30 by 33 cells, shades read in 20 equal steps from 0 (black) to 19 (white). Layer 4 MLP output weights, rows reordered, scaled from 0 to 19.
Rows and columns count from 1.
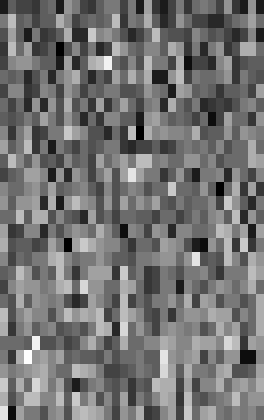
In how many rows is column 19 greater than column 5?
12
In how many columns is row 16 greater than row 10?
14
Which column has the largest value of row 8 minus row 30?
9
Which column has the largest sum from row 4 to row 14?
19
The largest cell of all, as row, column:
26, 4
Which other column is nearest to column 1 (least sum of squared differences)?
24
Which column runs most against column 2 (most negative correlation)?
1
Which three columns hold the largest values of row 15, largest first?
29, 10, 7
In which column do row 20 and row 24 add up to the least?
15
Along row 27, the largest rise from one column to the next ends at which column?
21
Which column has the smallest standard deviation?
3
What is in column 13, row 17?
13
